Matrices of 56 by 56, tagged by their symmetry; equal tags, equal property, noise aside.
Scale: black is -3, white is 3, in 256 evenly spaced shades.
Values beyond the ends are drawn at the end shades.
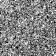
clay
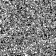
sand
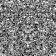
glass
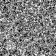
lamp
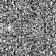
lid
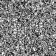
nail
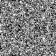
lid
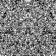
glass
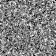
lamp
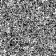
lamp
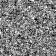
clay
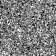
sand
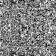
lid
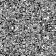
lid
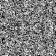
lid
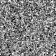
sand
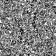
nail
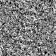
nail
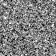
sand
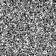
sand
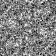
nail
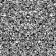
glass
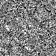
lamp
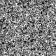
clay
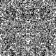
glass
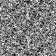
nail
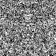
glass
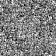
lamp
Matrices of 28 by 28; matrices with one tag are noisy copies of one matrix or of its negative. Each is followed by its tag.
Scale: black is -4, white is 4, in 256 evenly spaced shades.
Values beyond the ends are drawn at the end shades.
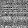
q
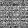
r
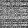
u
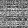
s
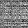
u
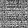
s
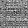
s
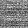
s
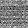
r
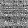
q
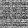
u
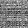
s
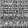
q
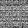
r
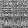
q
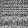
q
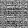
s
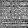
u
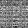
r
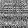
q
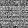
r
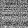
q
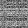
s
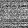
u
